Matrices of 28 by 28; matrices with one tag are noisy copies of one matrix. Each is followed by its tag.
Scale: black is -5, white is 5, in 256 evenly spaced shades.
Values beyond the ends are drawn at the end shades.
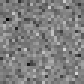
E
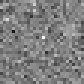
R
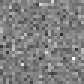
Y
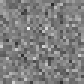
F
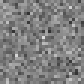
R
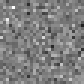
R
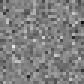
R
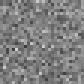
F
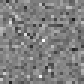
Y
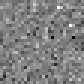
R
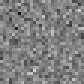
E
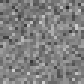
E
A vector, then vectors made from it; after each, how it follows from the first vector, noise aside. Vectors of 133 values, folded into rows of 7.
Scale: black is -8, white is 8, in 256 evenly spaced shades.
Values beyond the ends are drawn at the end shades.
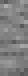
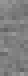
reversed, negated, shrunk.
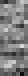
scaled up.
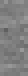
wrapped around, negated, shrunk.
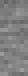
reversed, shrunk.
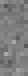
negated, partly zeroed.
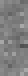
negated, partly zeroed.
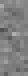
reversed, negated, partly zeroed.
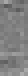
negated, partly zeroed.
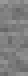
reversed, negated, shrunk.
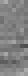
negated, partly zeroed.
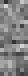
scaled up.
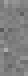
reversed, negated, partly zeroed.
